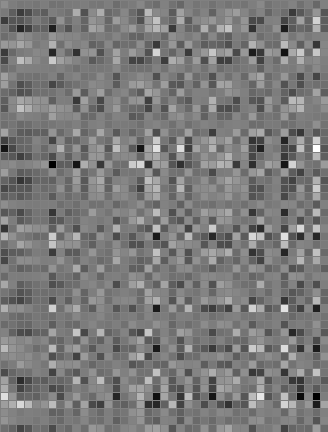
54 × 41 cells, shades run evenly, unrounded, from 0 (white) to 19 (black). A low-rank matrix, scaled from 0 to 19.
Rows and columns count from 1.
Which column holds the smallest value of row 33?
38
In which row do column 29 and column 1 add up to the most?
8
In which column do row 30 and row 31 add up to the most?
20
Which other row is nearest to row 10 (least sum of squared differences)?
22
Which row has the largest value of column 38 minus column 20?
4
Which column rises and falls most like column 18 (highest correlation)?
14
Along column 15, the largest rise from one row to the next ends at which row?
30
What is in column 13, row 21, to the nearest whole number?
15
